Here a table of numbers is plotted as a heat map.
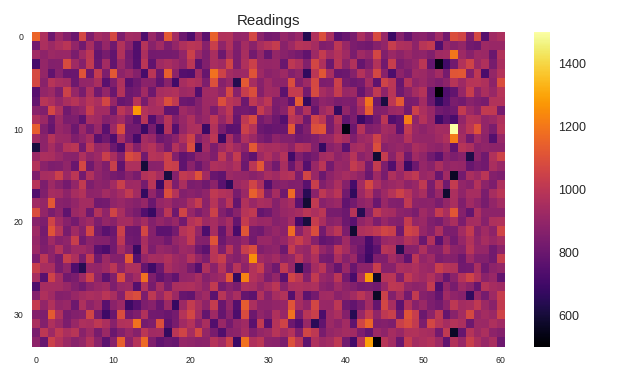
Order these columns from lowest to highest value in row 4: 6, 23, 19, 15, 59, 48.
19, 48, 59, 15, 6, 23
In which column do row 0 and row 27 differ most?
0
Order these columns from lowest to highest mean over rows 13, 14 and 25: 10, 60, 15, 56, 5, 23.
56, 5, 15, 23, 60, 10
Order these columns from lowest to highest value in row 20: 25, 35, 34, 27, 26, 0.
35, 34, 26, 0, 25, 27
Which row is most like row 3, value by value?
6
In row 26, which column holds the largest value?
43
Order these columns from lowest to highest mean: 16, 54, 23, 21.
16, 21, 54, 23
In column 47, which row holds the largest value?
7
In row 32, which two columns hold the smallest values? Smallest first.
54, 17
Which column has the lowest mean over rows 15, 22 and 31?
17
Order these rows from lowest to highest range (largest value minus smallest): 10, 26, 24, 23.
23, 24, 26, 10
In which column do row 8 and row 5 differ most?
13
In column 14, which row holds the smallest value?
14
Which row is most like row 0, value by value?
4
